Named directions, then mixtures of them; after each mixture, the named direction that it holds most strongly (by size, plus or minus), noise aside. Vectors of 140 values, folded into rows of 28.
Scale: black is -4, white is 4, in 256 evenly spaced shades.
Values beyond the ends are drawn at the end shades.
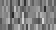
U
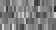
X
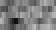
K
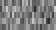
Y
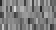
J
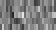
X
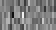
U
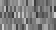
X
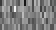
J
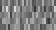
Y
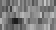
K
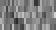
X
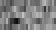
K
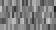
Y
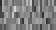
Y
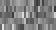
X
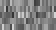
X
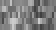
K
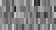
X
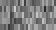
U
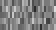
Y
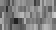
K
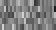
X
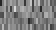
J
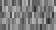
Y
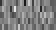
J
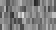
X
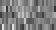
X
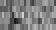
K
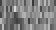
J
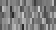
U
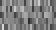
J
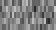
Y
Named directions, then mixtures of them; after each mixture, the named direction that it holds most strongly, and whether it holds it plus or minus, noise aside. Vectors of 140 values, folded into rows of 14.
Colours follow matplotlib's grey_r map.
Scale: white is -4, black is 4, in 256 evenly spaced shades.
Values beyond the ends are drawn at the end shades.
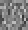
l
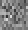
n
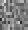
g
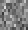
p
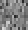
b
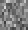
p, plus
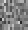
g, plus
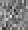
n, plus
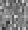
b, minus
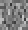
l, minus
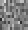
g, plus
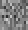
n, plus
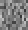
l, minus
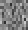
l, minus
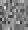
g, plus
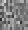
g, plus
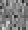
b, plus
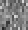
b, minus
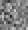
p, minus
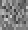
n, plus
